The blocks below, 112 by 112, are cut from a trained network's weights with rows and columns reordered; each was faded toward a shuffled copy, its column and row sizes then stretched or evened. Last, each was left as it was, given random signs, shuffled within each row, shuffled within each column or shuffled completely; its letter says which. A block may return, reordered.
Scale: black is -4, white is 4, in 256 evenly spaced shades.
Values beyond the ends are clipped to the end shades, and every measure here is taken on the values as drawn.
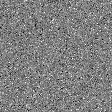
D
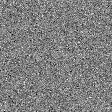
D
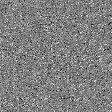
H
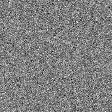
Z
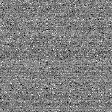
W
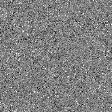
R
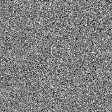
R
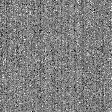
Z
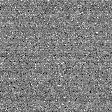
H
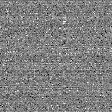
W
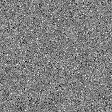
H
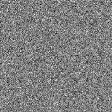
W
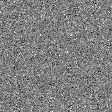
Z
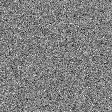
D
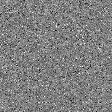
H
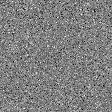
D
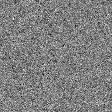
Z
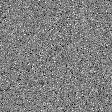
D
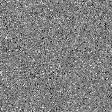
R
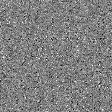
R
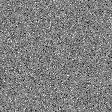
D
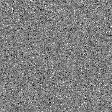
R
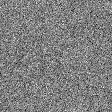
D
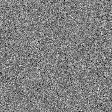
Z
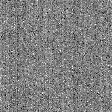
Z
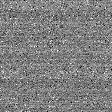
H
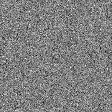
Z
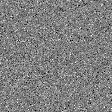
H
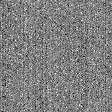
Z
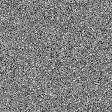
H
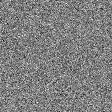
D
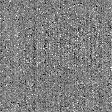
W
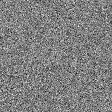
D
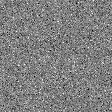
D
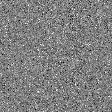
Z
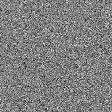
W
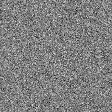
Z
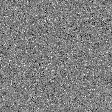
D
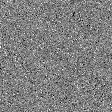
D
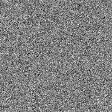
R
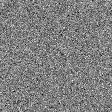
D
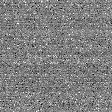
H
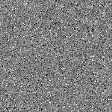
Z
